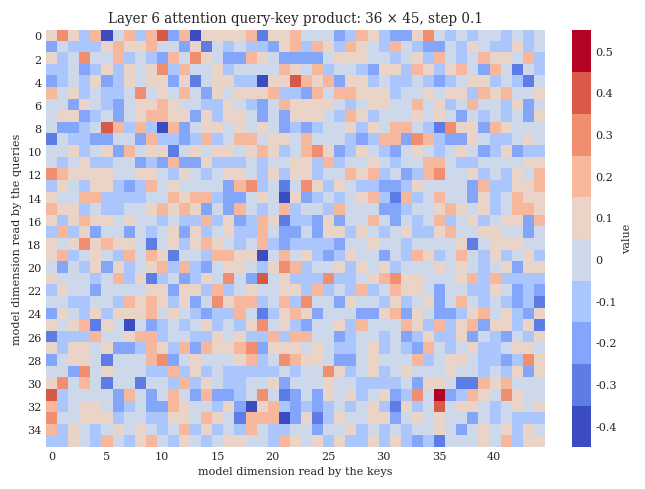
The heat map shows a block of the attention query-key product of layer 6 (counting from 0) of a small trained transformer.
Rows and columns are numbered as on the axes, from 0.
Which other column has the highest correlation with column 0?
35
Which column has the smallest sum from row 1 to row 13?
19
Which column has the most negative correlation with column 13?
34
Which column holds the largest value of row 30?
1
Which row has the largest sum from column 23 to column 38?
21
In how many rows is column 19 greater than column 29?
12
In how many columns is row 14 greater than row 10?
18
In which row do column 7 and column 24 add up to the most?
10
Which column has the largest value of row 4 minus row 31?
22
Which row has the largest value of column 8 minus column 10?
8
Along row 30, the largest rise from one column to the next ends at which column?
39
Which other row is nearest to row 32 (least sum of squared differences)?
16
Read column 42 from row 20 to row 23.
-0.2 -0.1 -0.2 -0.2
